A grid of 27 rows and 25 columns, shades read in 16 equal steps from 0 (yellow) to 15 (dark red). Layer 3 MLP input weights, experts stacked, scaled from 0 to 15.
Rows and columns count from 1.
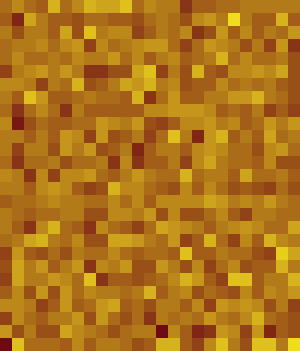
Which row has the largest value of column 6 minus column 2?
27
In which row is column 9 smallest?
1
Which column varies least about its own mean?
7
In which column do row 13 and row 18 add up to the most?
12
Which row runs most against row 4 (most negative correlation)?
22
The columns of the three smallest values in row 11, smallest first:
15, 19, 23
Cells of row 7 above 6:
17
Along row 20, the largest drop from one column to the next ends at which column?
24
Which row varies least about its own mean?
16
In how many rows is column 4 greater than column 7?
11
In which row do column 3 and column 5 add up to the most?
14
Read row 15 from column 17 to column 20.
9 6 8 10
